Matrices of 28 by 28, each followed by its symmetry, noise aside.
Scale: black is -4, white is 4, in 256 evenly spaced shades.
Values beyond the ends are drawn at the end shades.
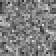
same after a half turn.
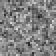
symmetric across the other diagonal.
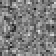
mirrored top to bottom.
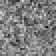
antisymmetric.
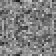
mirrored top to bottom.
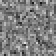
same after a half turn.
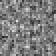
mirrored top to bottom.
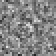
symmetric across the other diagonal.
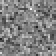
same after a half turn.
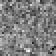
no symmetry.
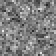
same after a half turn.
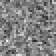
no symmetry.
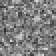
same after a half turn.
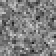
symmetric across the other diagonal.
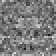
mirrored left to right.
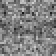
mirrored left to right.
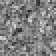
antisymmetric.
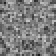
mirrored left to right.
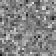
symmetric across the other diagonal.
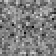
mirrored left to right.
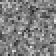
no symmetry.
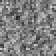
same after a half turn.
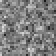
mirrored top to bottom.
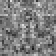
mirrored left to right.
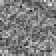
same after a half turn.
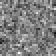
no symmetry.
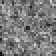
symmetric across the other diagonal.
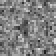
mirrored top to bottom.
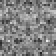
mirrored left to right.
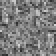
same after a half turn.
